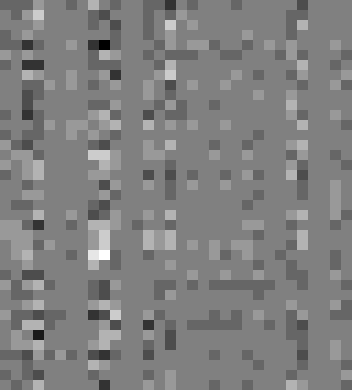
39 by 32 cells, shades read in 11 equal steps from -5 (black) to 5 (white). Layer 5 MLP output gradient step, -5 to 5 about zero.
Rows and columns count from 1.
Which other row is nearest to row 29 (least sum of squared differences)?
2
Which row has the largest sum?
25
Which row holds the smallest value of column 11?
8
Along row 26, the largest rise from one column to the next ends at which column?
9
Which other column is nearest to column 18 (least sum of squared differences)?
21
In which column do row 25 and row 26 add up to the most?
10
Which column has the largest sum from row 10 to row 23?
27
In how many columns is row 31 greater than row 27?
6
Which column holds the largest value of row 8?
16
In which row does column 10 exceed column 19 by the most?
26
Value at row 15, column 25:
0
